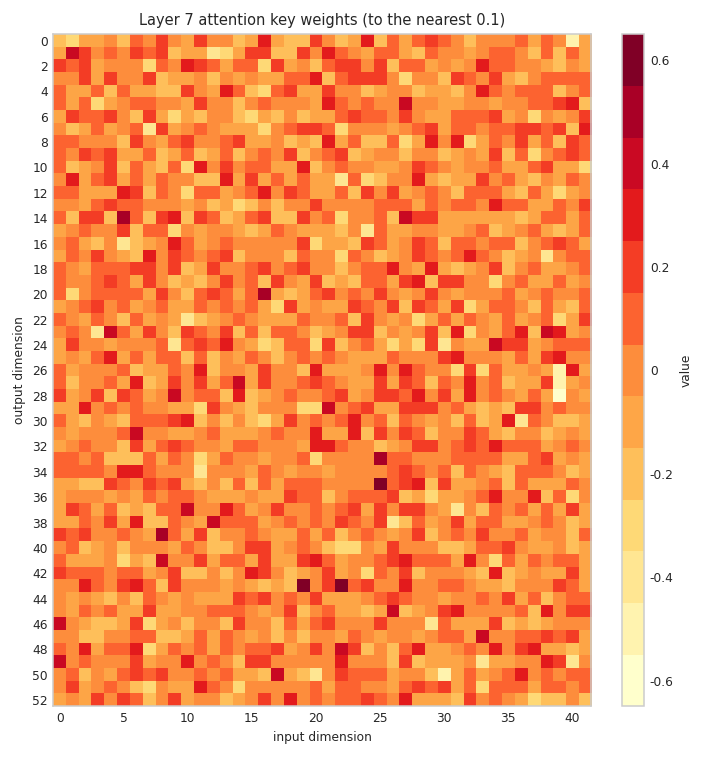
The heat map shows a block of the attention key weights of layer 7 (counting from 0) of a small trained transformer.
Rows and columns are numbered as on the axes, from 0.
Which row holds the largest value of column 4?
23
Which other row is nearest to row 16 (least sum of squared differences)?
33
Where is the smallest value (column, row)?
39, 28
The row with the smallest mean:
15
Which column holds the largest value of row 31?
6
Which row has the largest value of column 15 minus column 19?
42
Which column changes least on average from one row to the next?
41
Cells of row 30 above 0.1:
5
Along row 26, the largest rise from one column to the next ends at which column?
40
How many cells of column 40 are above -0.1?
34
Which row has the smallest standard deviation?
44
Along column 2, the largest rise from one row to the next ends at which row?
48
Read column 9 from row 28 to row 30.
0.4 -0.1 0.2
